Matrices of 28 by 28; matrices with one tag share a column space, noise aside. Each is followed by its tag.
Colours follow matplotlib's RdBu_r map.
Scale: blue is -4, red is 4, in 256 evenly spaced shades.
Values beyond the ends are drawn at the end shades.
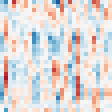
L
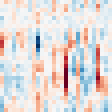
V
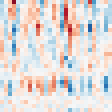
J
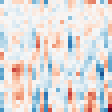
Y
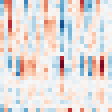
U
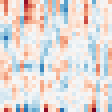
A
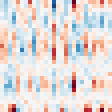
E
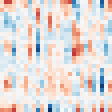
E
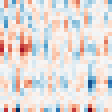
E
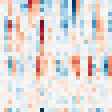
U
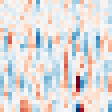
V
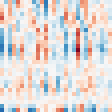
E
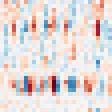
J
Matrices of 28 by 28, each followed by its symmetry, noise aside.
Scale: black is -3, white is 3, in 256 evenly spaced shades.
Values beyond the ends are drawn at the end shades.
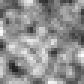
symmetric across the other diagonal.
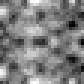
mirrored top to bottom.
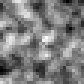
no symmetry.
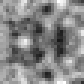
mirrored top to bottom.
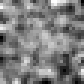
no symmetry.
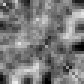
symmetric.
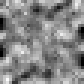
same after a half turn.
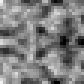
mirrored top to bottom.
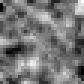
no symmetry.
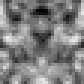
mirrored left to right.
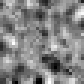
no symmetry.
